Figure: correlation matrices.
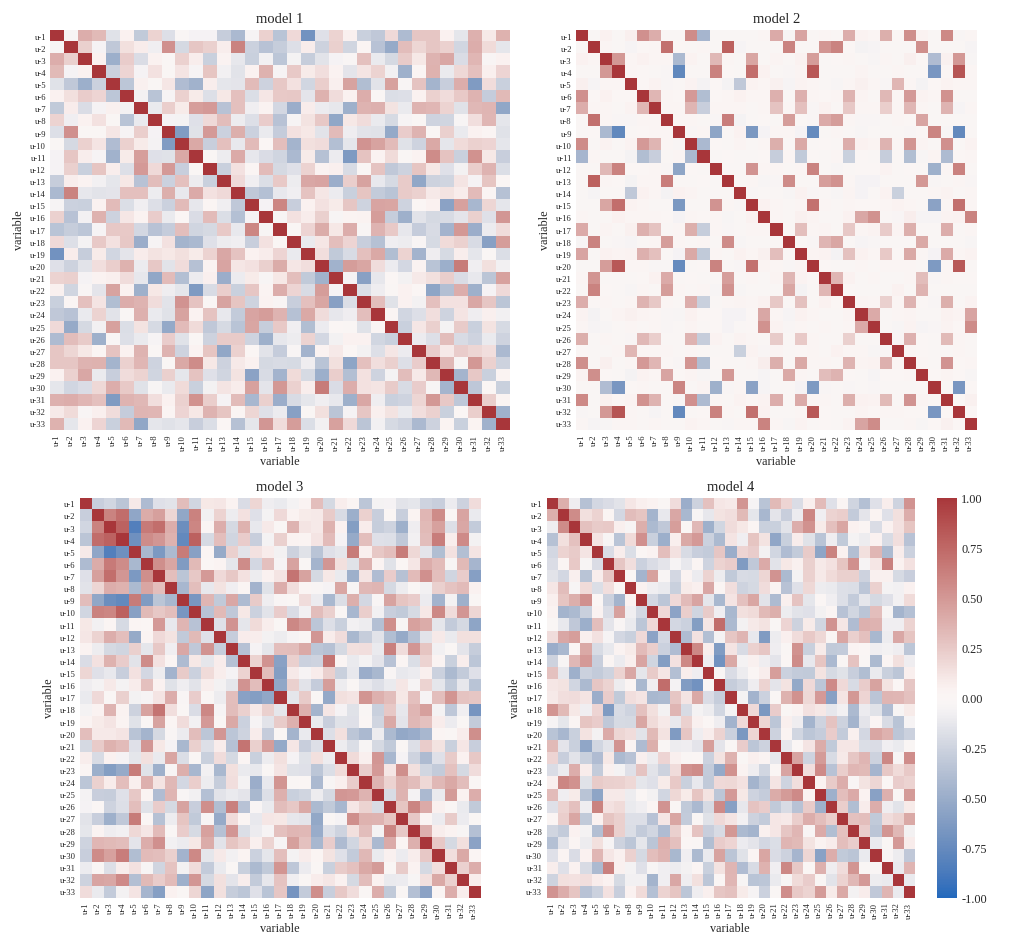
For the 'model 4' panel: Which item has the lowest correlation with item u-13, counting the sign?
u-16
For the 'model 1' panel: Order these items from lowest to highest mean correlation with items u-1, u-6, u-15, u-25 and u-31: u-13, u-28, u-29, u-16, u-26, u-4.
u-26, u-13, u-29, u-16, u-4, u-28
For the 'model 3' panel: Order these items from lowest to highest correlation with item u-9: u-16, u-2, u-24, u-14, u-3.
u-3, u-2, u-14, u-24, u-16
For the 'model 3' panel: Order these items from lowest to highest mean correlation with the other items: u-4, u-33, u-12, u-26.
u-33, u-12, u-26, u-4
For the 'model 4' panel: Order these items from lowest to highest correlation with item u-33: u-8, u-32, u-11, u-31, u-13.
u-13, u-32, u-8, u-11, u-31
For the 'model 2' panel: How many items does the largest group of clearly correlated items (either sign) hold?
11
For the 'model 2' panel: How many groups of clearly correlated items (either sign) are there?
5
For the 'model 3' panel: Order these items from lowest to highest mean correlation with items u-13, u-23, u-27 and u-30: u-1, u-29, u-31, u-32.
u-1, u-32, u-29, u-31
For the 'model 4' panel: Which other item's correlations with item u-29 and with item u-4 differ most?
u-11
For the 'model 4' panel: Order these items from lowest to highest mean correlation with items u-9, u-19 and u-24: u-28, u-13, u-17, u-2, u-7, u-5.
u-28, u-7, u-17, u-13, u-5, u-2
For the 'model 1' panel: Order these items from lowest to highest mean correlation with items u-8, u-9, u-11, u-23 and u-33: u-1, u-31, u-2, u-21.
u-21, u-1, u-2, u-31
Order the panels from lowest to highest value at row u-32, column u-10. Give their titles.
model 4, model 2, model 1, model 3
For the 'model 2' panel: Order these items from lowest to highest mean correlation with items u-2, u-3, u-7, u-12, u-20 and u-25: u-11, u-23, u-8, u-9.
u-9, u-11, u-23, u-8
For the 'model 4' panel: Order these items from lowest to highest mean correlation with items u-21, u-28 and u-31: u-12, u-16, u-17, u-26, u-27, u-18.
u-26, u-18, u-16, u-12, u-27, u-17
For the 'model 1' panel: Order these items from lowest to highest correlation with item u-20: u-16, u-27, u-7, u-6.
u-7, u-27, u-16, u-6
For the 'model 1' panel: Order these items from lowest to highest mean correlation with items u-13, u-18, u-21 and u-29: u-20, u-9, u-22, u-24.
u-24, u-20, u-22, u-9
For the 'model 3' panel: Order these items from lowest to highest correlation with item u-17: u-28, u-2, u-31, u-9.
u-9, u-2, u-28, u-31
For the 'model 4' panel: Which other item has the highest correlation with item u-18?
u-1
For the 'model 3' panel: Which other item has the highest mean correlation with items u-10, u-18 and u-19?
u-7
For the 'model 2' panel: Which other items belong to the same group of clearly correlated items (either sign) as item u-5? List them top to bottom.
u-14, u-27
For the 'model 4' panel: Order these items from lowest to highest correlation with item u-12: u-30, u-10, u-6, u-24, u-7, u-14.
u-10, u-30, u-7, u-6, u-14, u-24
